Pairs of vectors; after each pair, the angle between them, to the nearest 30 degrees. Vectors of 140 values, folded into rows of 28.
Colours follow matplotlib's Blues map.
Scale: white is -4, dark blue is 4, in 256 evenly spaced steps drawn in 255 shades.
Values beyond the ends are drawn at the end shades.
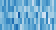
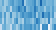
120 degrees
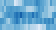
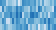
60 degrees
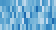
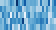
150 degrees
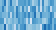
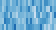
150 degrees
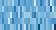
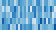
60 degrees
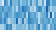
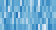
90 degrees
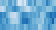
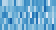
90 degrees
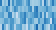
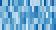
30 degrees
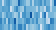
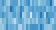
150 degrees
